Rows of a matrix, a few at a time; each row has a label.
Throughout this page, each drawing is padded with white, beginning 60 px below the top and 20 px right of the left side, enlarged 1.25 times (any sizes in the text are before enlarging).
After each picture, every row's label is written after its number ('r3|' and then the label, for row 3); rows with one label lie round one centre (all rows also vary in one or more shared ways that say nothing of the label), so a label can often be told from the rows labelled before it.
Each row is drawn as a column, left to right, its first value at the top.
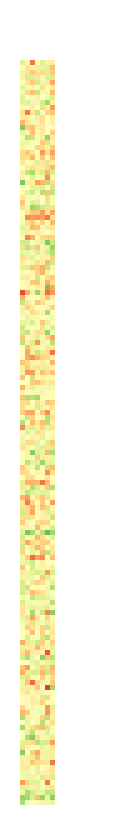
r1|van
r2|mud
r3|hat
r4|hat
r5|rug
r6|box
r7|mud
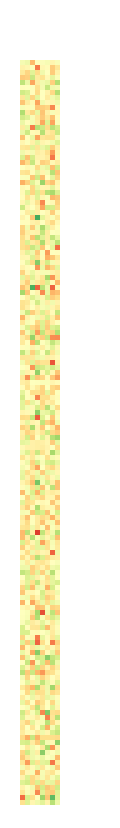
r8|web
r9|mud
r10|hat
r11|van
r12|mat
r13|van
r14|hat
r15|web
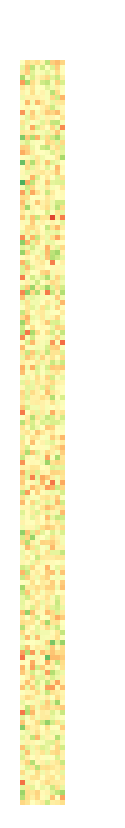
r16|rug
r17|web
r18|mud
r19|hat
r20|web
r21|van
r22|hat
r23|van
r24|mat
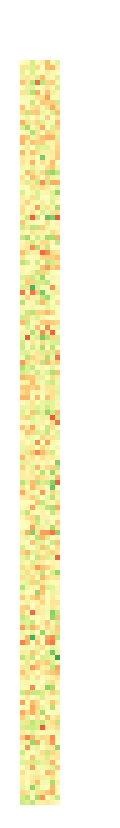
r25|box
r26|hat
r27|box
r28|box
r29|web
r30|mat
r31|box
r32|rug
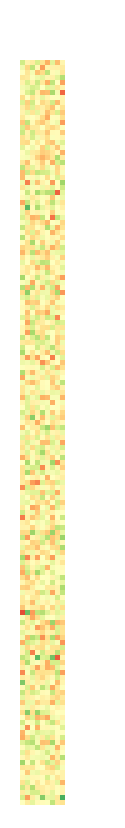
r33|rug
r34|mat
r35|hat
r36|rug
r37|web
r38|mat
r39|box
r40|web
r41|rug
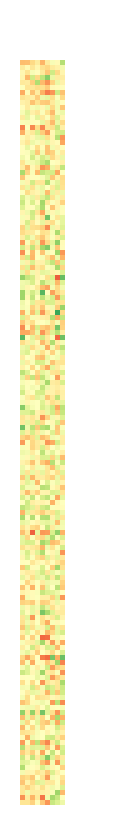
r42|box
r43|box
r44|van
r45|web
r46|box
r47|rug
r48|mud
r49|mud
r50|rug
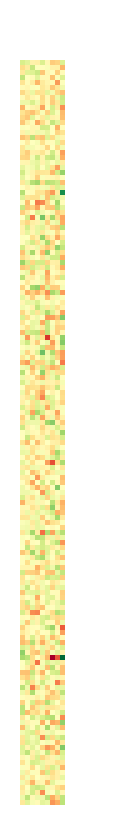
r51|rug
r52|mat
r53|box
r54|hat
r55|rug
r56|web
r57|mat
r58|box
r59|van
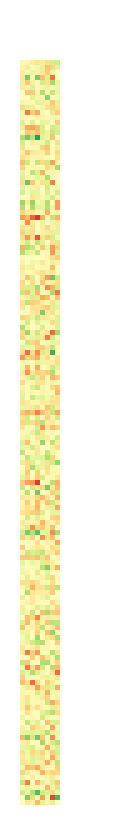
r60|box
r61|web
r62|box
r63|rug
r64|van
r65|van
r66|van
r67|rug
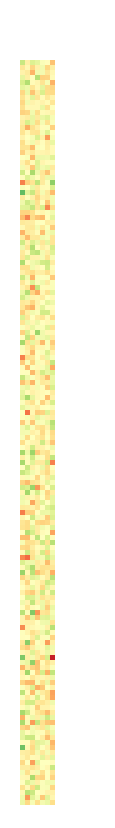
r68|web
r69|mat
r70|mud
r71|rug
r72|box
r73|mud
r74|box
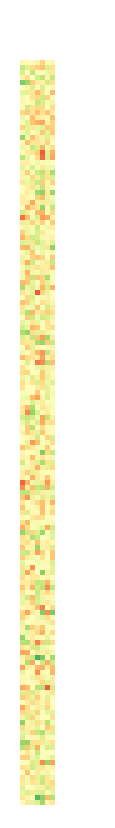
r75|web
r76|mat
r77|hat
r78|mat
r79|hat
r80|rug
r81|rug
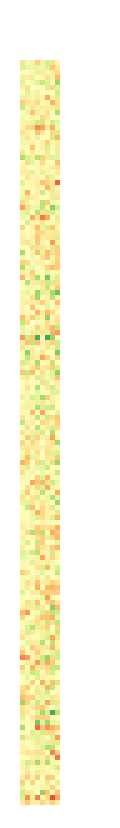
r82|web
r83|box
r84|web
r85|web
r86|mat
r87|rug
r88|van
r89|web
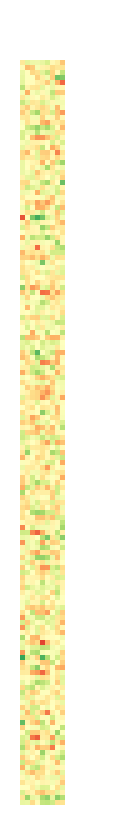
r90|van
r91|web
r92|rug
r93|rug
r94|van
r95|hat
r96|hat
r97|rug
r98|hat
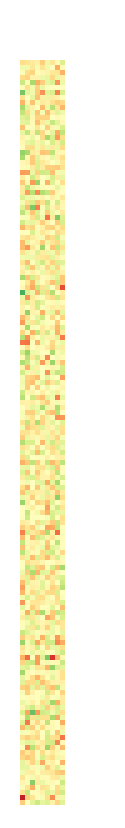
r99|web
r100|mud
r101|van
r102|mud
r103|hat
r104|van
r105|van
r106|box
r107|mud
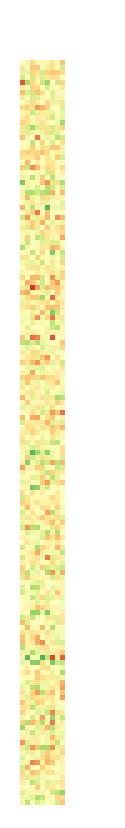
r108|box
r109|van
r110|hat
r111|mat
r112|web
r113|web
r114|box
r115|mud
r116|box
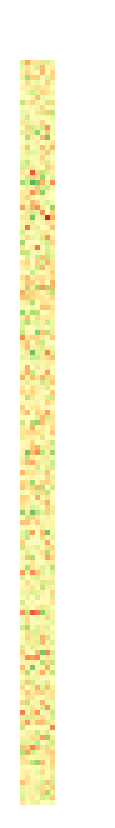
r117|rug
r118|hat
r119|van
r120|mat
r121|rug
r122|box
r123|hat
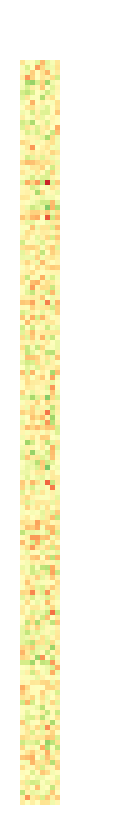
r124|mat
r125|box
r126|web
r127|van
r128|box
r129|rug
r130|van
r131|web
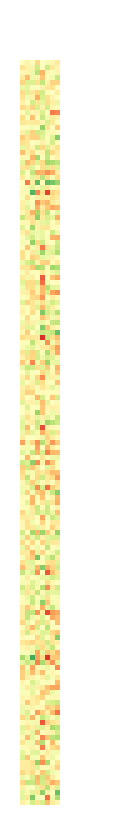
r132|mat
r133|box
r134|mat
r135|web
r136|mud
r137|rug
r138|van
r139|mud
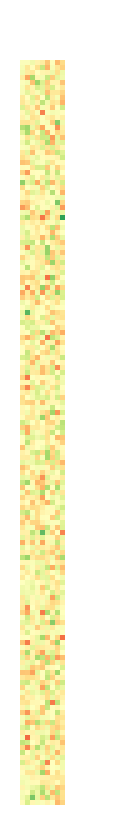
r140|van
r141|mud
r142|rug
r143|web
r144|mud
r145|hat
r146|box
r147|mat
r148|mat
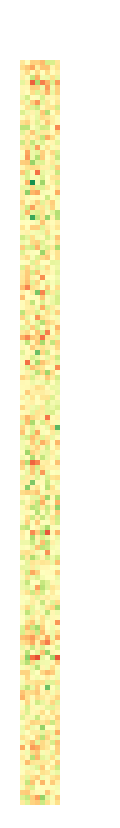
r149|web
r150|hat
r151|van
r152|web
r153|van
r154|rug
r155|web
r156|mud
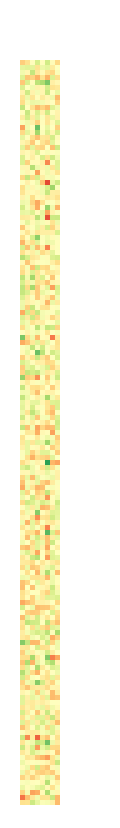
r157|hat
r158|box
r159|hat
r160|rug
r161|web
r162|mat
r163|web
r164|mat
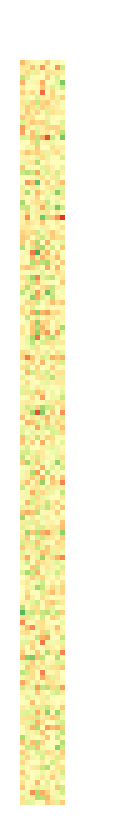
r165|box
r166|hat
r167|web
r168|rug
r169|mud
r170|mat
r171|rug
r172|van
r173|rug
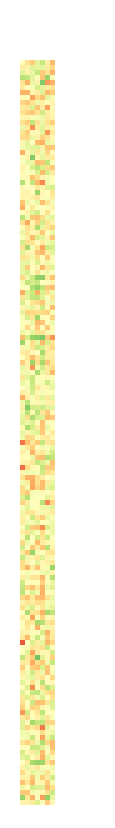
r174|web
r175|hat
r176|web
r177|box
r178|rug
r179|rug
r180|mud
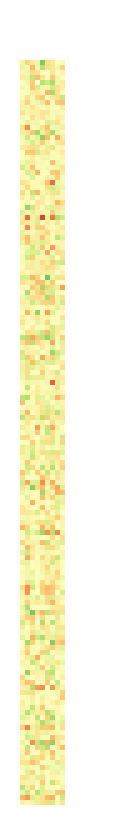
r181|mud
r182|hat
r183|van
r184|mud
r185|rug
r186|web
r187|hat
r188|web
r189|web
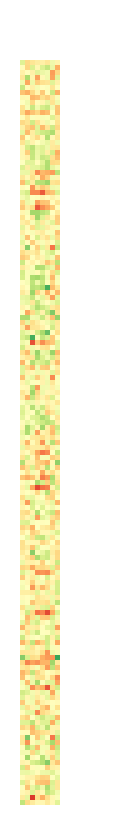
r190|mud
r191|van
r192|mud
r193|mud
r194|mud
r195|rug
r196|mud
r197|mud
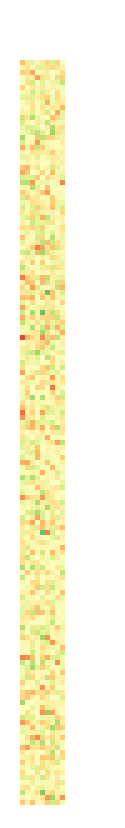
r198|van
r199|van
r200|rug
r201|mat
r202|mud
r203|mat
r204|web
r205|van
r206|mud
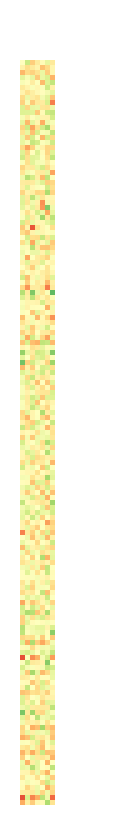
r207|rug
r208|rug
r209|hat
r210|mud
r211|web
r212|van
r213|web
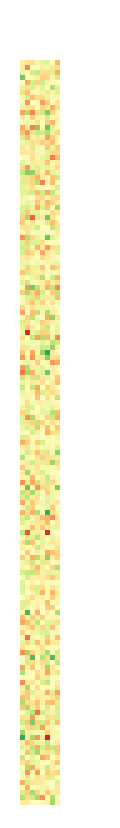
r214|web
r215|box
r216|mat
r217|box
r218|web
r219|rug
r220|hat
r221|hat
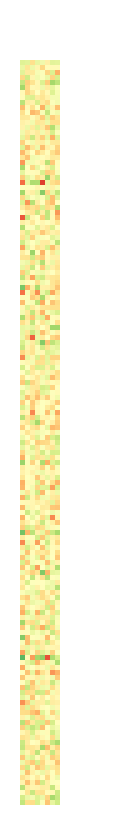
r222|box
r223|rug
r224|box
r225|van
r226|web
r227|rug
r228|web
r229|rug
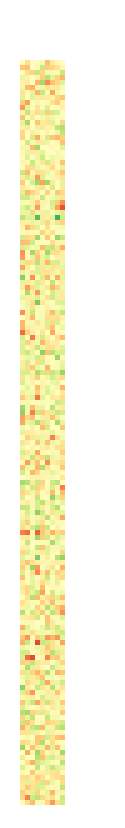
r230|van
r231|van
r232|rug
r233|box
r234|rug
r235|hat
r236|box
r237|mat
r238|web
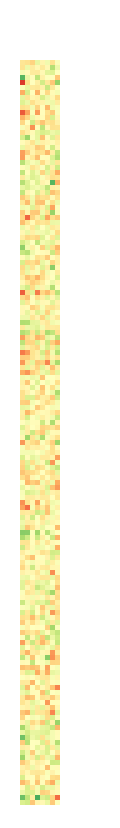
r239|hat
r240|hat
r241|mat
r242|rug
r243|web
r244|box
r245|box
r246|web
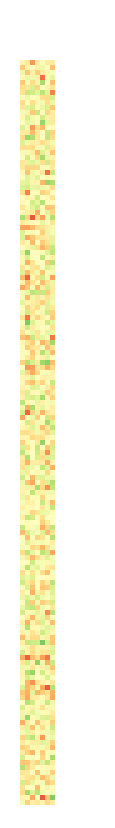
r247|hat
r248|web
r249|hat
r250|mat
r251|box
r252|van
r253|mat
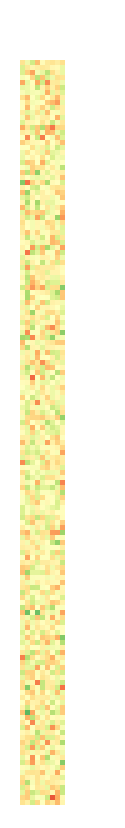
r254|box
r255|mat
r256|mud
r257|box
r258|mat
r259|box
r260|van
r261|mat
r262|mat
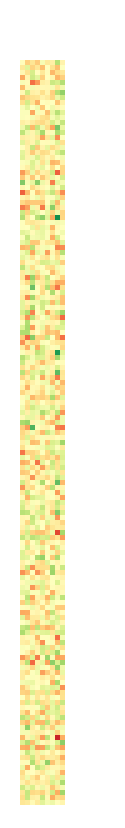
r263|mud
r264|mat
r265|hat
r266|hat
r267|mud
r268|van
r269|mud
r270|van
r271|mat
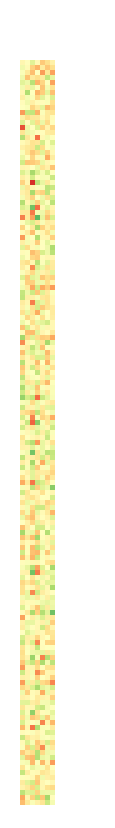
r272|mud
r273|mat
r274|rug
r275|mat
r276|mud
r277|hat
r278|mud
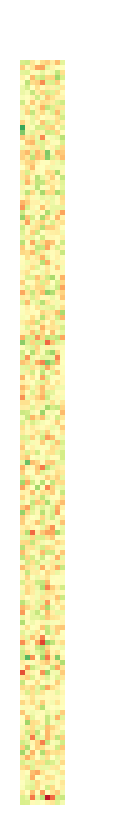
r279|van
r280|web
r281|box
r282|van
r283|van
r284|hat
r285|van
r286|hat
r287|rug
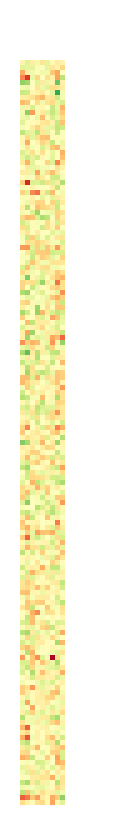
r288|mud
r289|box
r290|hat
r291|mud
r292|mat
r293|web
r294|rug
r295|van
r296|van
